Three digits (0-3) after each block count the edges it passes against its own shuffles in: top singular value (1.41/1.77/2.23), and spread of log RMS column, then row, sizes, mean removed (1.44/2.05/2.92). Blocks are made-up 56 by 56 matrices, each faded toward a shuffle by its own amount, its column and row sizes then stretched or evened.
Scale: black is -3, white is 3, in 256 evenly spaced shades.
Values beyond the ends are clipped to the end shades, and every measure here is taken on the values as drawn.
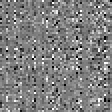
2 3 2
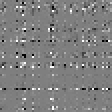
2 3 3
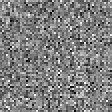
2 1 0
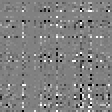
1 3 3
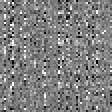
2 3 0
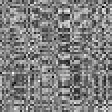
3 2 0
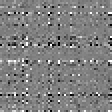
3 2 3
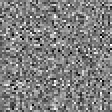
2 1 1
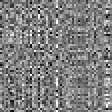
3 3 0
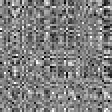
3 2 1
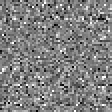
2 0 1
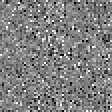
1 1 0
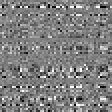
3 1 3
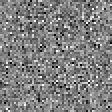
1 0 1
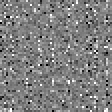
0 2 1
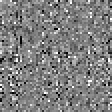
2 2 1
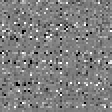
0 2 2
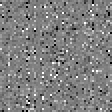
0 2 0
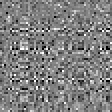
3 1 2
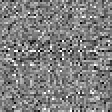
2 1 2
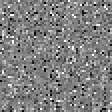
1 1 0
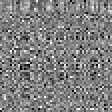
3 0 1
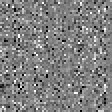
1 2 1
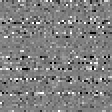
1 0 3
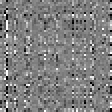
3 3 1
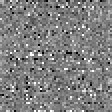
0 1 2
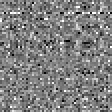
2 0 2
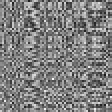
3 2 1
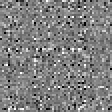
2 2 2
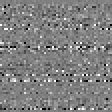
1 0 3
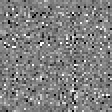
1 1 2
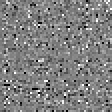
0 1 2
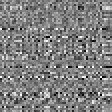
3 0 3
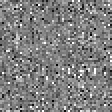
1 2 1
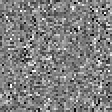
0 1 0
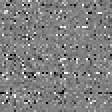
0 2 2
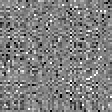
3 1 0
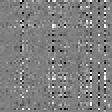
3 3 2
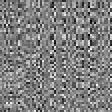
3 3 0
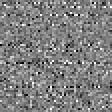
1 0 2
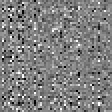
2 3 1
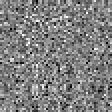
2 1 0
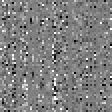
1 3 0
